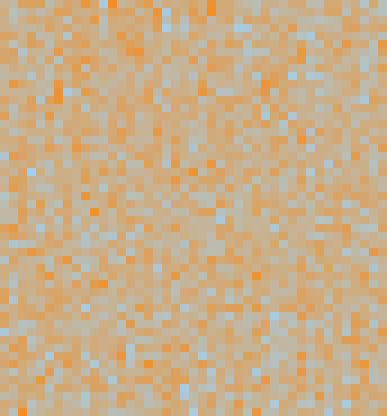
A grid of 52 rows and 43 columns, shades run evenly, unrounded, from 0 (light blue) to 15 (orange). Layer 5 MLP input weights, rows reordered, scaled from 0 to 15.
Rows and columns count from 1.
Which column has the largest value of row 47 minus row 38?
20
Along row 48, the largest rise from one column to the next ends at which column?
14
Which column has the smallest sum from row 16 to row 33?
35
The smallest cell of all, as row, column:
22, 4
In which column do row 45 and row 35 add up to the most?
29
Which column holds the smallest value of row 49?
21
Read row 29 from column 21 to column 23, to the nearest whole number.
7 7 6
